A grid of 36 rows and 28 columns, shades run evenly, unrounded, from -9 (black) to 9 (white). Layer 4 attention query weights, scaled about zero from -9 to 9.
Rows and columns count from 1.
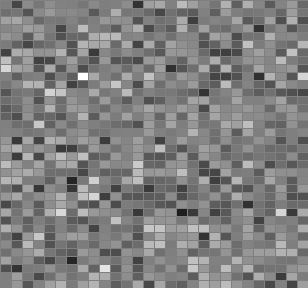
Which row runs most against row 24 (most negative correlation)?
28
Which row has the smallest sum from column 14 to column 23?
24
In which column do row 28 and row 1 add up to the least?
13
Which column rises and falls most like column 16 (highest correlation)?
23
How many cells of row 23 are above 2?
8
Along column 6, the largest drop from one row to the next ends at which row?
19
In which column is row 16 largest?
4
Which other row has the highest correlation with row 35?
3
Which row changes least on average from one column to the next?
17
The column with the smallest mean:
7
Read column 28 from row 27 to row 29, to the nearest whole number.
3 -2 3
